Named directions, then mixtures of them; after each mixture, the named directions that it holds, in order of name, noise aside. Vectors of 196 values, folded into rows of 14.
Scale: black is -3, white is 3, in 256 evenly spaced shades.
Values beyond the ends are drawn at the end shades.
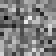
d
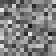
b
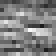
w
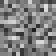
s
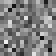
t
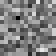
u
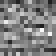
d, s, w.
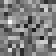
s, t.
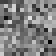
b, d.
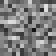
s.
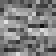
u, w.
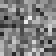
d.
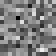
u.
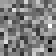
d, t, u.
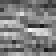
w.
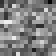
b, s, w.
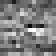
w.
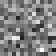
d, s, u.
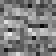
u, w.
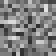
s.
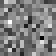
s, t.
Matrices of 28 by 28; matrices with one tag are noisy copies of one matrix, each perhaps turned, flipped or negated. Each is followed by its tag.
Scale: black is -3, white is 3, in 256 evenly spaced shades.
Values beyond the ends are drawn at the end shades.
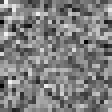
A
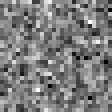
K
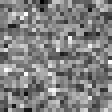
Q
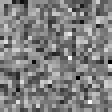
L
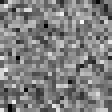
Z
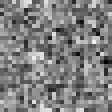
K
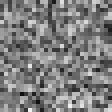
L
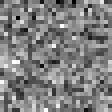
K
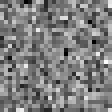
K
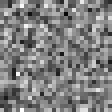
A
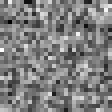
A
